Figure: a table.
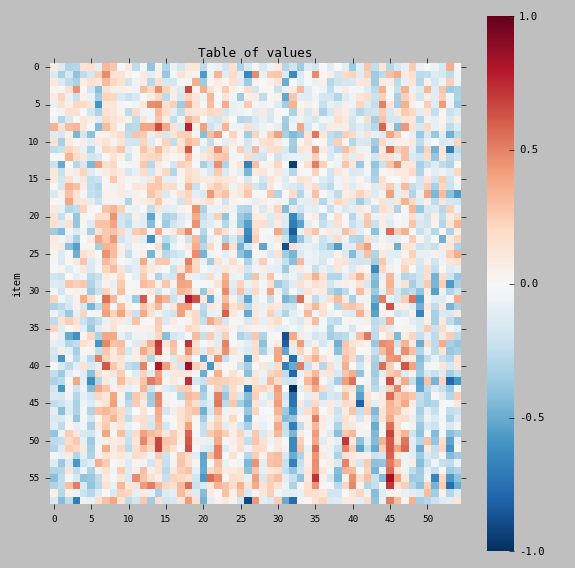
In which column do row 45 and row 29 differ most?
41
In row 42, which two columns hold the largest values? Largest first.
18, 45
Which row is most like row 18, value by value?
6
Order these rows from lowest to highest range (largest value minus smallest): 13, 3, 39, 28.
28, 3, 39, 13
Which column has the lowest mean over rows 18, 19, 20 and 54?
32
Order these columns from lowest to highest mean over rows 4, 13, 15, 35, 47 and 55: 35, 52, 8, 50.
50, 52, 8, 35
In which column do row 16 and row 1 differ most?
26
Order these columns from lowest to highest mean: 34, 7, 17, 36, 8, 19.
36, 34, 17, 19, 8, 7
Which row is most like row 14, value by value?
10
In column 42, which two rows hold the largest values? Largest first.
36, 24
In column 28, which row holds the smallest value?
24
